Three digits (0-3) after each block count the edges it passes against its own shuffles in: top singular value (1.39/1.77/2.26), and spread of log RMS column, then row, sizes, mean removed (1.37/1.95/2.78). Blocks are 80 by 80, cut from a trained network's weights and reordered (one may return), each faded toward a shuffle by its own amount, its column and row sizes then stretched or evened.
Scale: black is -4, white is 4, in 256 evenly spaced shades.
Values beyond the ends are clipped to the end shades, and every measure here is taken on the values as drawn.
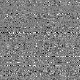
1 1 3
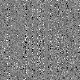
0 3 1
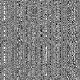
3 3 0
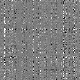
2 3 2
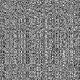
3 2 1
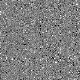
0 2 1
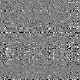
2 2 3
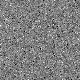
0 0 0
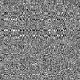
3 1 2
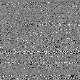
1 0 3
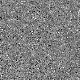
0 1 1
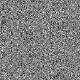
1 2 1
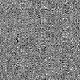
2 1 0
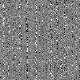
1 3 0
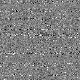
0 0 3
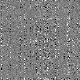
0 3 2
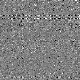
2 1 2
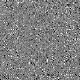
1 2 1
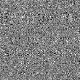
1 0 2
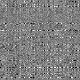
3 1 3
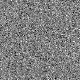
0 1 1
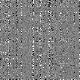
1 3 2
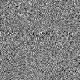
2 0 1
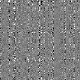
2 3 1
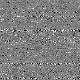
1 0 3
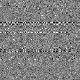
3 0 2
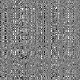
3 3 2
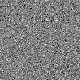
2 0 0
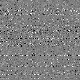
0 1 3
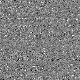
0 0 2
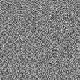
3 0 0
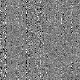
1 3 0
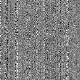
2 3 0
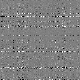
2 2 3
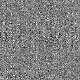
1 1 2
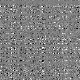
1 2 3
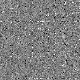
1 2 1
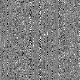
1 3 0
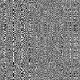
3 3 0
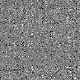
0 2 2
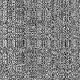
3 2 0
